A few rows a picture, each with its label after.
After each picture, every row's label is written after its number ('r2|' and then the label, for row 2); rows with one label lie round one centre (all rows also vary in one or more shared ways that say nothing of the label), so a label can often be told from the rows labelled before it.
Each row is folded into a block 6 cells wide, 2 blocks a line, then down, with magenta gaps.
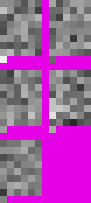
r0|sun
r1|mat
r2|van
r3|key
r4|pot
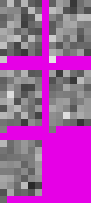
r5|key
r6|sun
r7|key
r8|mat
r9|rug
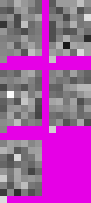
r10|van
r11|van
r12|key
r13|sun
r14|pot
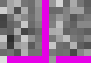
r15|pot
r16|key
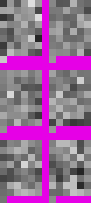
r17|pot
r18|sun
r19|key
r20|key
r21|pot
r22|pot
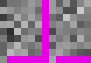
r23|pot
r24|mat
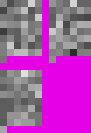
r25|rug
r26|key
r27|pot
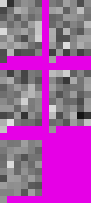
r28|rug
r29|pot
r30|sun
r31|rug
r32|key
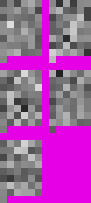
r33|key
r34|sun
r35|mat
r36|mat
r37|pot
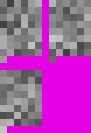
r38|van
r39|rug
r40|sun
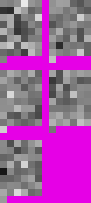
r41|van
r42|sun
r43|key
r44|van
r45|mat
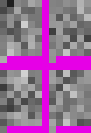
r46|van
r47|mat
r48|pot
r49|mat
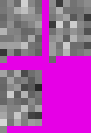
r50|pot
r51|key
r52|key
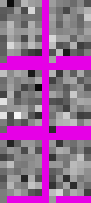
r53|mat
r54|rug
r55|key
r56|rug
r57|mat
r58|sun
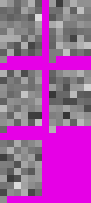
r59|rug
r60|mat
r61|rug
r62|van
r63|pot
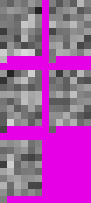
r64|sun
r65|rug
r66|rug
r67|rug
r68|key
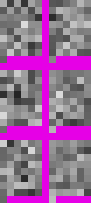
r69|rug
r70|pot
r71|van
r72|key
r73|mat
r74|sun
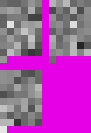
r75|key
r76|rug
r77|sun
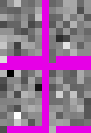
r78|van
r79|pot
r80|mat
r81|key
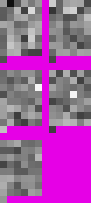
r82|mat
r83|rug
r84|van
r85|rug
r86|van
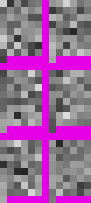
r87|rug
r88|van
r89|van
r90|pot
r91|van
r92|rug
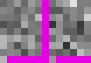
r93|van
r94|van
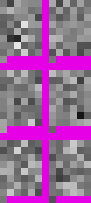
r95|pot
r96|rug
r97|sun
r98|rug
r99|sun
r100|pot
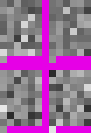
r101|sun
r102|sun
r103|rug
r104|pot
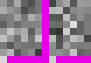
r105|sun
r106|pot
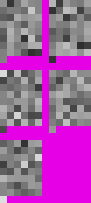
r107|mat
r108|rug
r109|rug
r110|mat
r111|van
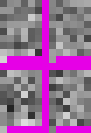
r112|sun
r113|mat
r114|pot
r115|pot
